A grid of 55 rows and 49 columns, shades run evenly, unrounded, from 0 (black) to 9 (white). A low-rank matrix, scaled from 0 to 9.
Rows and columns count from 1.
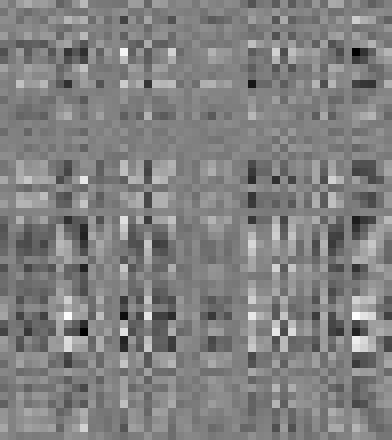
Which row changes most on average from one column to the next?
40
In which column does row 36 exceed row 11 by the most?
32
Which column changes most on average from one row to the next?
45
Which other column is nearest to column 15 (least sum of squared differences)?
44
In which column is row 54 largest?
11
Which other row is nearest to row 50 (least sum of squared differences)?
48
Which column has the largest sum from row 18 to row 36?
16
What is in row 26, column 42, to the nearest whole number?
7
